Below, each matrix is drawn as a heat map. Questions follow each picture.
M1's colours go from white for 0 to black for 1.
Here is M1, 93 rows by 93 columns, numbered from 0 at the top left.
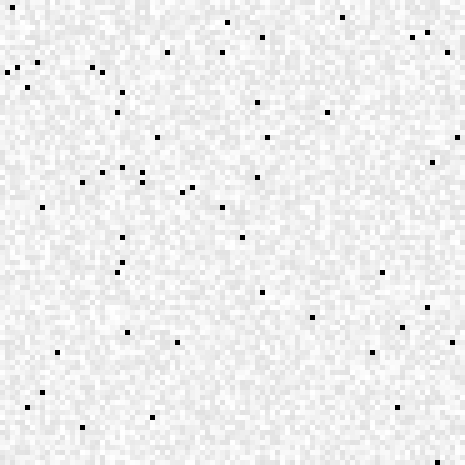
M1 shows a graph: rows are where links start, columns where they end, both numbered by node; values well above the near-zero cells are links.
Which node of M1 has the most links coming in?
node 24
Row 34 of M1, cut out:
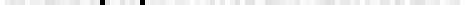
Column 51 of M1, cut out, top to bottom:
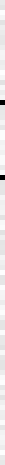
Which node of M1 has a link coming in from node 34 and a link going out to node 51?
node 20
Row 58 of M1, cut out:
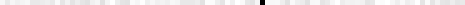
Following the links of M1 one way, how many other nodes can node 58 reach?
2
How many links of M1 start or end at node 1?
2
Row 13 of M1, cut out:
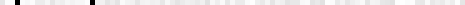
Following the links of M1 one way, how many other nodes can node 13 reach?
7
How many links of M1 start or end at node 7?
3
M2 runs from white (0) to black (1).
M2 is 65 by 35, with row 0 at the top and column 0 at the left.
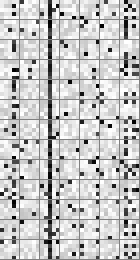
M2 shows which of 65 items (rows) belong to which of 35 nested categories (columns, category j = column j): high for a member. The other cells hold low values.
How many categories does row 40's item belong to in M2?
7
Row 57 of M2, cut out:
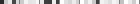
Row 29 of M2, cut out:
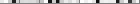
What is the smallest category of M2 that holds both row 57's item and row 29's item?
14
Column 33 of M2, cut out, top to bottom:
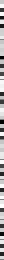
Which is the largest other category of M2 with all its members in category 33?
20
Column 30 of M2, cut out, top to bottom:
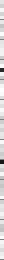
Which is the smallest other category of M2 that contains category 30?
7
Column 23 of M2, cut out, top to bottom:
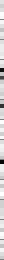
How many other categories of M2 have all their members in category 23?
3
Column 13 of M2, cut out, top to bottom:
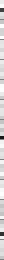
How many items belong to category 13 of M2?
3
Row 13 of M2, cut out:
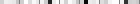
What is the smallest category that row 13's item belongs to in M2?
21
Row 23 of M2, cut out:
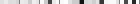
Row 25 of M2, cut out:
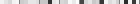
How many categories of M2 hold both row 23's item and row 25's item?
5
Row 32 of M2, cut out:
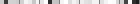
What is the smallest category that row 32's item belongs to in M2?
1
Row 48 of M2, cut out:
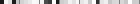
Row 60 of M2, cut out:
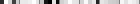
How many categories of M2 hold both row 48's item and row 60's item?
6
